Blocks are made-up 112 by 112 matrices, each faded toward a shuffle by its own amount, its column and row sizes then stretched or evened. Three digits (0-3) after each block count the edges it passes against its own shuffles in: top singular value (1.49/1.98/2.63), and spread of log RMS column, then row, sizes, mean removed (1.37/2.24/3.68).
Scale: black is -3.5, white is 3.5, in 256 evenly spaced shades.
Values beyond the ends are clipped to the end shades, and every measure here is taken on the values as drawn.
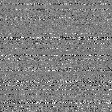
1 0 3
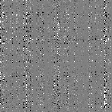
1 3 2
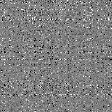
1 2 2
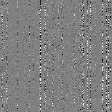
2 3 0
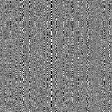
3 3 0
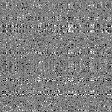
3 1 2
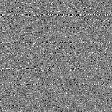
2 0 2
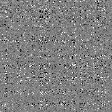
1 2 2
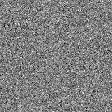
1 0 0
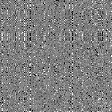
3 2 1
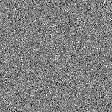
1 0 0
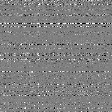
2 1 3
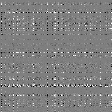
3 2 3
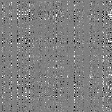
2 3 2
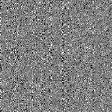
2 2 1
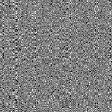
3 2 1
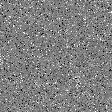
0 0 0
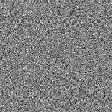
2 0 0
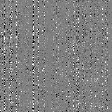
2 3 1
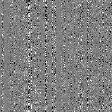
2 3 0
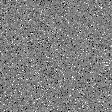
0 0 0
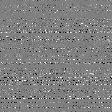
2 0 3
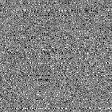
2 0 2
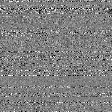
1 0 3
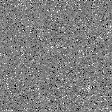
0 1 1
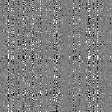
3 3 2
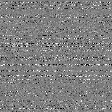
0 0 3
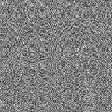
3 1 0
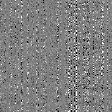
2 3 0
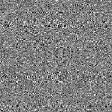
2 1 2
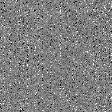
1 2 0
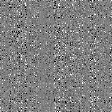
1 3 2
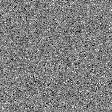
0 0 1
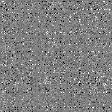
0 2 2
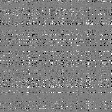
2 2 3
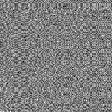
3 0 0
